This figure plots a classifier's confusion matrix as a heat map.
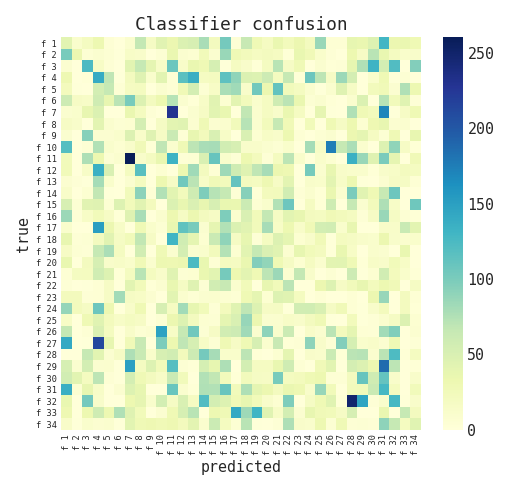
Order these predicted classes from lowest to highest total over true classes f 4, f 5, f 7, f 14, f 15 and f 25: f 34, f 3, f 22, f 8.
f 3, f 34, f 8, f 22
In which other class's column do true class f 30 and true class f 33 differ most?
f 17
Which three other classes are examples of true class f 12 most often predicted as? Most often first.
f 4, f 8, f 24
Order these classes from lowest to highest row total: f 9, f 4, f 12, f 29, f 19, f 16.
f 9, f 19, f 16, f 12, f 29, f 4
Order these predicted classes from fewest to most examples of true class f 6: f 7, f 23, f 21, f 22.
f 23, f 21, f 22, f 7
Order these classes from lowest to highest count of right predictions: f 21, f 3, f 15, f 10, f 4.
f 15, f 10, f 21, f 3, f 4
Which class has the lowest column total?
f 2
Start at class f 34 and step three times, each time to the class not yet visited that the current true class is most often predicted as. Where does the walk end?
f 16
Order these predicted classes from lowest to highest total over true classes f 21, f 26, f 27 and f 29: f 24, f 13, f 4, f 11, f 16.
f 24, f 13, f 11, f 16, f 4
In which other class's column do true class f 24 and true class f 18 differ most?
f 11
